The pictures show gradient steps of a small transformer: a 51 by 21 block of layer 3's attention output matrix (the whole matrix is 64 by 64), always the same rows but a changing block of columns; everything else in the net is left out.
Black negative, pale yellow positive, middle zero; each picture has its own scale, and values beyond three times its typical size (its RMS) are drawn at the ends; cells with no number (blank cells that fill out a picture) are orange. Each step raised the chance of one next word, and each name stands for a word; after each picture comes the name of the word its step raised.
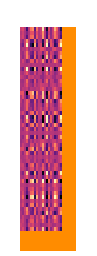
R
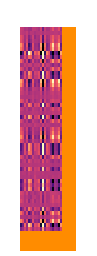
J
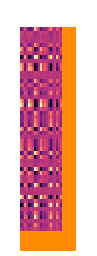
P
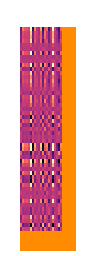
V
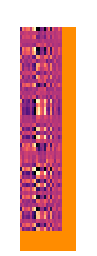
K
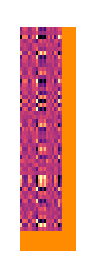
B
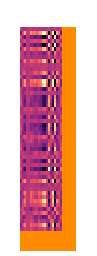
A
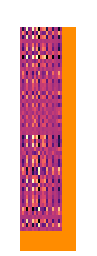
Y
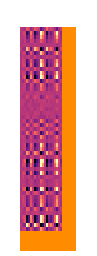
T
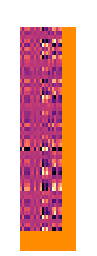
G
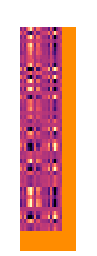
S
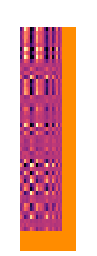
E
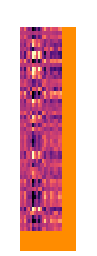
R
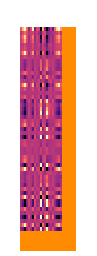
K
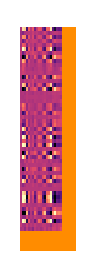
P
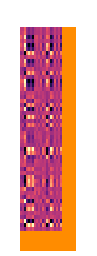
J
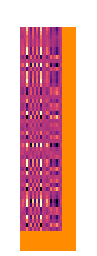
V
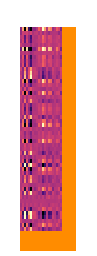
E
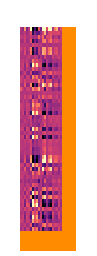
K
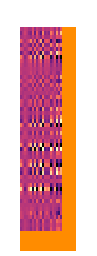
G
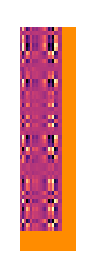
J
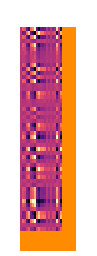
S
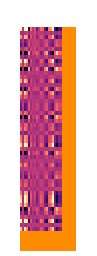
R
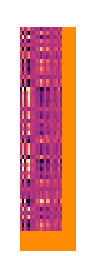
A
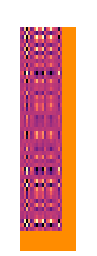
Y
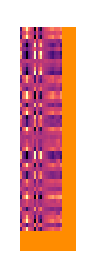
R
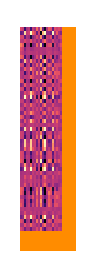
S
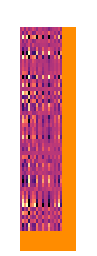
B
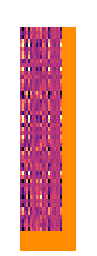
R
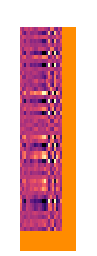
V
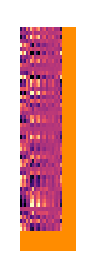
B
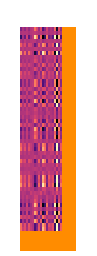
B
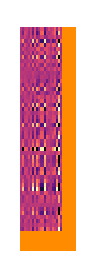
G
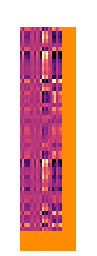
T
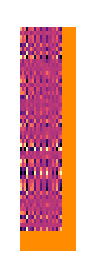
G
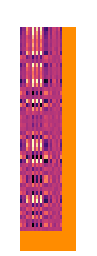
V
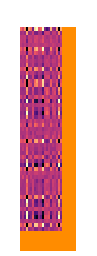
K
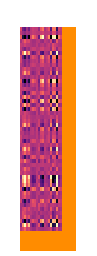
B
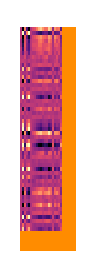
S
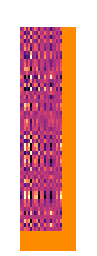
P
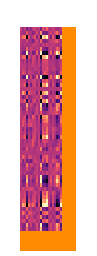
B
